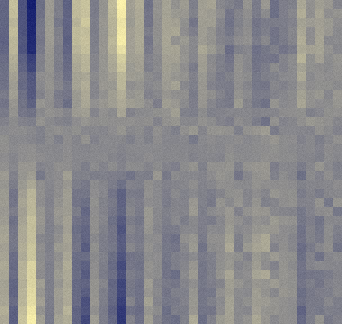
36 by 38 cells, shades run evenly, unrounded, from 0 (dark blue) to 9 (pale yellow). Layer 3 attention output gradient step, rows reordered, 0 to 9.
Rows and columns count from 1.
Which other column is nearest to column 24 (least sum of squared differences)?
21
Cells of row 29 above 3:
37
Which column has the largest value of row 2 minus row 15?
14
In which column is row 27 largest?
4
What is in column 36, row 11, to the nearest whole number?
5
